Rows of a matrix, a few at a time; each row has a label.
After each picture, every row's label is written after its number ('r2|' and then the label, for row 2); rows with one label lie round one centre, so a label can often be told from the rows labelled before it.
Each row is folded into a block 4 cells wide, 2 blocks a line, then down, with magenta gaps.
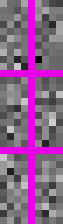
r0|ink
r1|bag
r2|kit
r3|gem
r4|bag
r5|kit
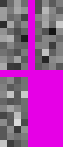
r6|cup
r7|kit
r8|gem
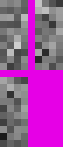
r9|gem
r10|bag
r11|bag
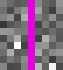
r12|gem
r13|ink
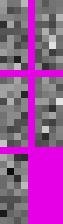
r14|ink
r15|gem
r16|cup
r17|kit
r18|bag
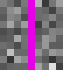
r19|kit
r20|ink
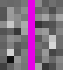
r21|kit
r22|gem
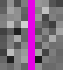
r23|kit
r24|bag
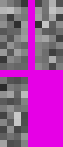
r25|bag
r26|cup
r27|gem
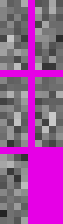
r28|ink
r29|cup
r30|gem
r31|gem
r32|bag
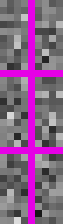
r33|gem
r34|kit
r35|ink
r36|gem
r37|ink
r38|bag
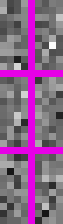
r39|ink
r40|gem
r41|gem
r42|cup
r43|bag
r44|kit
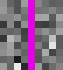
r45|ink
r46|gem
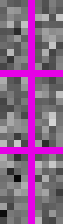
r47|kit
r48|gem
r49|ink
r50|gem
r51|bag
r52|cup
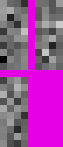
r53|bag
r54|kit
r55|cup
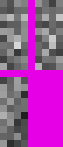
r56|gem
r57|gem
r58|cup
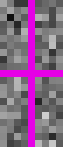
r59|bag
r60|gem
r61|cup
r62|ink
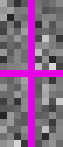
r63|bag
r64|ink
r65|ink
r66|kit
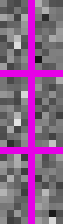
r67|gem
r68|bag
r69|gem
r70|ink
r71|cup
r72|ink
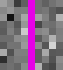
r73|bag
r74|gem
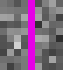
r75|gem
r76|cup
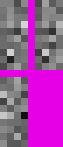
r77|kit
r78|kit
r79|cup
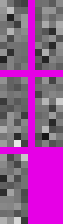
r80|bag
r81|kit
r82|ink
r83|kit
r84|ink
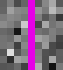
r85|kit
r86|cup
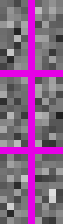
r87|kit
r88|cup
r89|ink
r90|cup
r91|kit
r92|gem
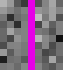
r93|bag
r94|cup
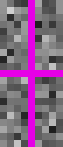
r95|bag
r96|ink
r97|ink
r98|gem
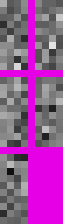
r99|ink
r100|gem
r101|cup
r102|kit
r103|bag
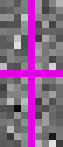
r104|gem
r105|ink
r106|kit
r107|ink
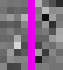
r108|gem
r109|bag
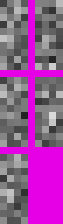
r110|cup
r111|ink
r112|cup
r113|gem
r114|cup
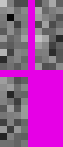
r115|bag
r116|cup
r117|bag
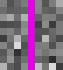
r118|gem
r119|ink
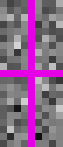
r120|gem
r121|ink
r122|kit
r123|bag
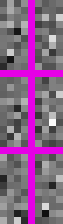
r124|kit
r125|gem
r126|kit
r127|gem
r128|ink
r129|kit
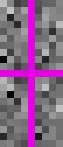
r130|bag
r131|kit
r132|bag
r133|bag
